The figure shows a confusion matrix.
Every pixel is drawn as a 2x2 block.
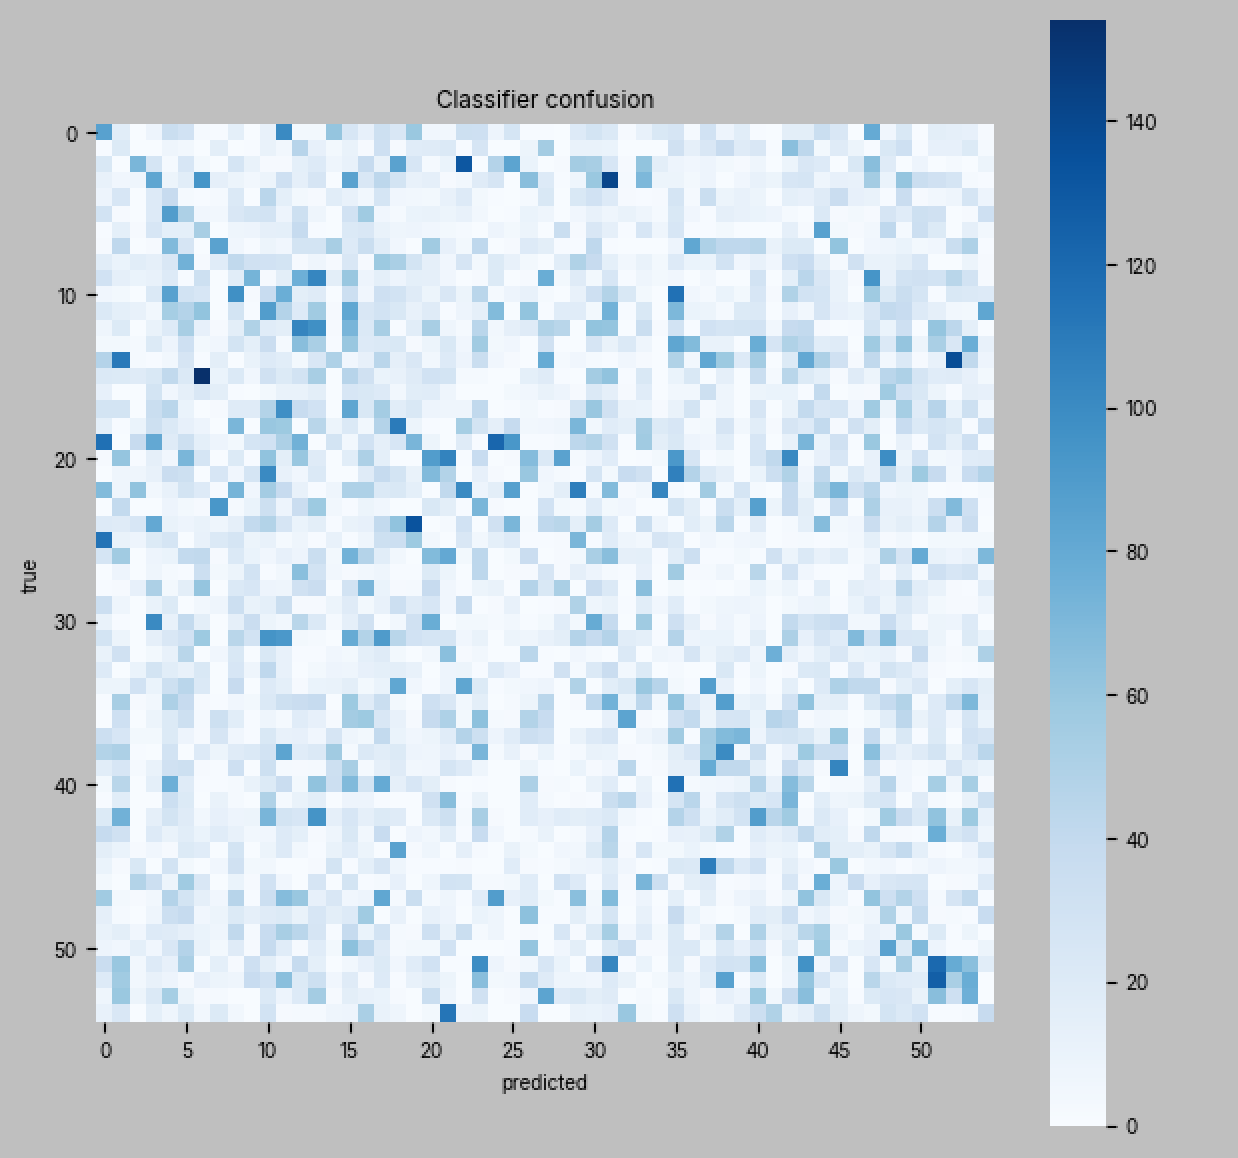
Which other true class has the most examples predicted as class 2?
22
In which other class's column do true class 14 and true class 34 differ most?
52
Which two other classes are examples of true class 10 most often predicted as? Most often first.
35, 8
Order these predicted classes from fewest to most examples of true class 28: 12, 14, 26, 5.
14, 5, 12, 26
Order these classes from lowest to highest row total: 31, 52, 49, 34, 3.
49, 34, 52, 3, 31
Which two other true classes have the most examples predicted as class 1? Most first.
14, 42
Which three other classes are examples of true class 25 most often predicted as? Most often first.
0, 29, 19
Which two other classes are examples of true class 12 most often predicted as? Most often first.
13, 15
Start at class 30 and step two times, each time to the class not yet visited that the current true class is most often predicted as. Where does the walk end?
31
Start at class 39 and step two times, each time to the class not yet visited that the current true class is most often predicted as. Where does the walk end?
37
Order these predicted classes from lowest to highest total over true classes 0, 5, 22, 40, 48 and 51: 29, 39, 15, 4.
39, 29, 15, 4
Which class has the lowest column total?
34
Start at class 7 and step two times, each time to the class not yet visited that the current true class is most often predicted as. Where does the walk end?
32
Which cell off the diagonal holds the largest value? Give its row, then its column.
15, 6
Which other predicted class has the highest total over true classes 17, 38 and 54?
11
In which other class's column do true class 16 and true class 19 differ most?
24
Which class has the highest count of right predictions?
51
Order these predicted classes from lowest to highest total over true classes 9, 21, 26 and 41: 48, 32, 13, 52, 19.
19, 52, 32, 48, 13
